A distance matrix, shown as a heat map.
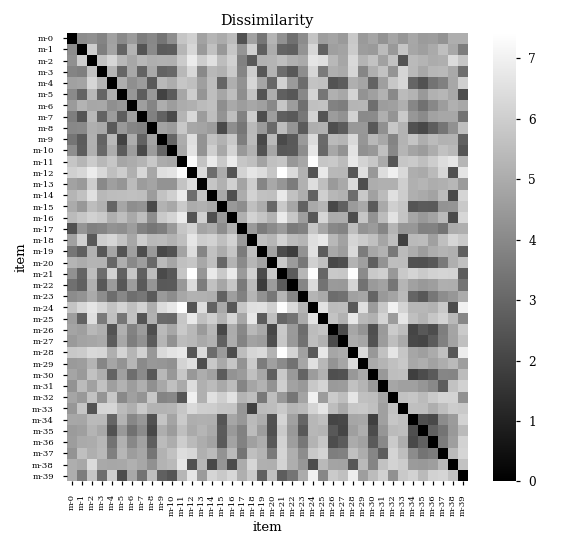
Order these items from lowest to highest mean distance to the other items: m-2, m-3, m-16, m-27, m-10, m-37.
m-27, m-10, m-3, m-37, m-16, m-2
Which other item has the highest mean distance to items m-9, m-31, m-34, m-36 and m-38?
m-11
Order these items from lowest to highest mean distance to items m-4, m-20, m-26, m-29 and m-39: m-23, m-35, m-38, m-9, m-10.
m-35, m-23, m-10, m-9, m-38
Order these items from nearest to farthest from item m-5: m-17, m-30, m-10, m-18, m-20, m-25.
m-10, m-25, m-17, m-30, m-20, m-18
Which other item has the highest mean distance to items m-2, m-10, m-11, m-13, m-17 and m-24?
m-12
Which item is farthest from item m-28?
m-21
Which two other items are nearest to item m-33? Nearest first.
m-18, m-2
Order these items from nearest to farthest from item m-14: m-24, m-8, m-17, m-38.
m-38, m-24, m-8, m-17
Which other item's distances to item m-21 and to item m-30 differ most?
m-34
